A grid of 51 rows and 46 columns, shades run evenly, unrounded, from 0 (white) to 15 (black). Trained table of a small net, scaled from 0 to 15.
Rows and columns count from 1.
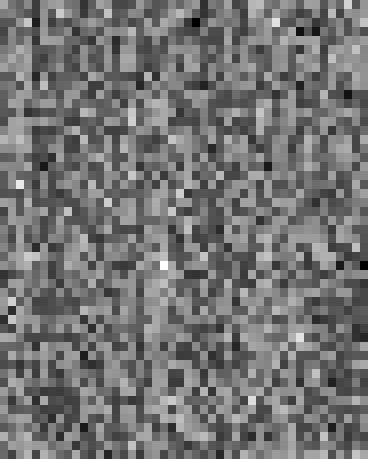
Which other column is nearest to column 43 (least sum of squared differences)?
39
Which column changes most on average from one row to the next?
2
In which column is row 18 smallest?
13
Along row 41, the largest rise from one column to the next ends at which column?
36
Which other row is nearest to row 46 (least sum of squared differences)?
35
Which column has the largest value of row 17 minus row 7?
45
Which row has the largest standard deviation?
30
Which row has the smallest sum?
29
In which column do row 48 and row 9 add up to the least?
19
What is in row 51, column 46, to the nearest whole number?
5
